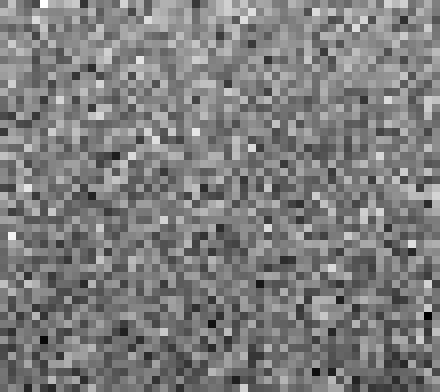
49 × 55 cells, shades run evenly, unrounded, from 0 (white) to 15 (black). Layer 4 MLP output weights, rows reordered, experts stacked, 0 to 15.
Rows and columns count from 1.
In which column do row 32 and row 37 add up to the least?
2
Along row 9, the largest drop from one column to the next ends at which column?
13
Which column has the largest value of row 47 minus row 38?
40
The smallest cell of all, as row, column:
1, 6
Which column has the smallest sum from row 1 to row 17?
24
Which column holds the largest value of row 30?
26
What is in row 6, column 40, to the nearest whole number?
9
